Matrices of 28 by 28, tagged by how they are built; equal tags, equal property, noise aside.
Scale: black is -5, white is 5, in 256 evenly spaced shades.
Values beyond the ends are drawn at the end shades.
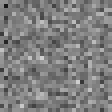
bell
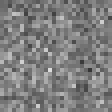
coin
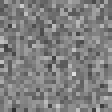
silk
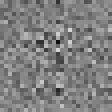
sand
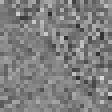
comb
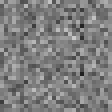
bell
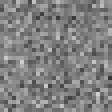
silk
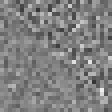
comb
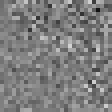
comb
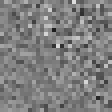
comb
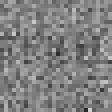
coin
